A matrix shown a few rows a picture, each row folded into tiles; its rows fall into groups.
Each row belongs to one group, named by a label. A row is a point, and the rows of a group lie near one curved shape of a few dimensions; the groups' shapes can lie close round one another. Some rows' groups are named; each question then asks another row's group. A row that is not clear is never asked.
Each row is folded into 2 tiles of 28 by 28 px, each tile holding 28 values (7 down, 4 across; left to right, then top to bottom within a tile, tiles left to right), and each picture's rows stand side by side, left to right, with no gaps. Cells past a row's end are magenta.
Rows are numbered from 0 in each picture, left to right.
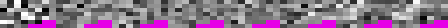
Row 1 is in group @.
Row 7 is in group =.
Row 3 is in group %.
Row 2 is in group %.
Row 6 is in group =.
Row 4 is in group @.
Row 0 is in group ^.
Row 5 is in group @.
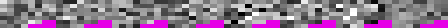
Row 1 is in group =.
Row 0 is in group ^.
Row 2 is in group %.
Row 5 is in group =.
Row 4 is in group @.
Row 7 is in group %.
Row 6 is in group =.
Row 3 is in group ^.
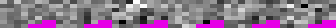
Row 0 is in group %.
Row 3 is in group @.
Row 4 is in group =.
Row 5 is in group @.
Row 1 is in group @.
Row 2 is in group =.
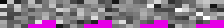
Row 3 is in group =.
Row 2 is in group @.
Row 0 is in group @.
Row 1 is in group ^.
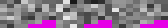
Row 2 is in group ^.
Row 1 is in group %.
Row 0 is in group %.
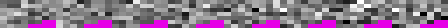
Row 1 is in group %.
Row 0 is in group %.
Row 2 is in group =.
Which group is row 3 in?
@
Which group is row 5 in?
^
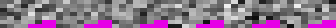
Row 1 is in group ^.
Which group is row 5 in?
%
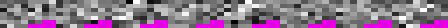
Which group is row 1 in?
^
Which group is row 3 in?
%
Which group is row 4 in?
=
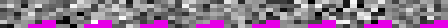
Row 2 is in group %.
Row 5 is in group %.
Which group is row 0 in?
@
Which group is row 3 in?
%
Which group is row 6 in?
^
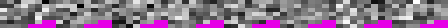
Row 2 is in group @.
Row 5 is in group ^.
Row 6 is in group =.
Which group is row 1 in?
@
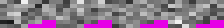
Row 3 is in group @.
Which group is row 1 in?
%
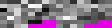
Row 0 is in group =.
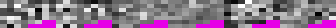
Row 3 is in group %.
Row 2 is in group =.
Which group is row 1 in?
%
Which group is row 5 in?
%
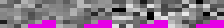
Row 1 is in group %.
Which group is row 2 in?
%
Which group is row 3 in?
%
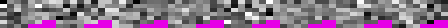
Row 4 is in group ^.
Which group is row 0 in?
@
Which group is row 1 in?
^
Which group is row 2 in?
%
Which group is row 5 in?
=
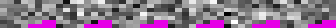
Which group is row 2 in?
@
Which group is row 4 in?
=
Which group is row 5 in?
@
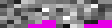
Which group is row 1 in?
=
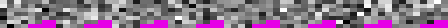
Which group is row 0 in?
^
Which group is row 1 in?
=
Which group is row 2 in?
%
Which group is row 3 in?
@
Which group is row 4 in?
%
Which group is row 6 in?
^
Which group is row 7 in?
%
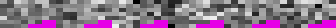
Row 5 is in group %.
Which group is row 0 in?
%
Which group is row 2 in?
%
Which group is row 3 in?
=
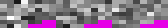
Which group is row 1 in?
%
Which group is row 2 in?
^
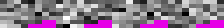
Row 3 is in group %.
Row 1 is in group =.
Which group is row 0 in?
%
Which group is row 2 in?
%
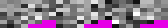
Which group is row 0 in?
@
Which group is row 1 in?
@
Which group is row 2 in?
^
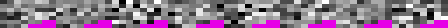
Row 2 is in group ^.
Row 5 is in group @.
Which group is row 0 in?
@
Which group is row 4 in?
@
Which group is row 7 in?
%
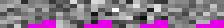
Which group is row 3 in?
^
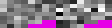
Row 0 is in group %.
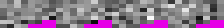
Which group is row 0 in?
^
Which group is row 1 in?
^
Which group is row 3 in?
=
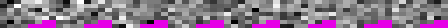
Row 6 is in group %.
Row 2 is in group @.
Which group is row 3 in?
=
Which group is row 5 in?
@
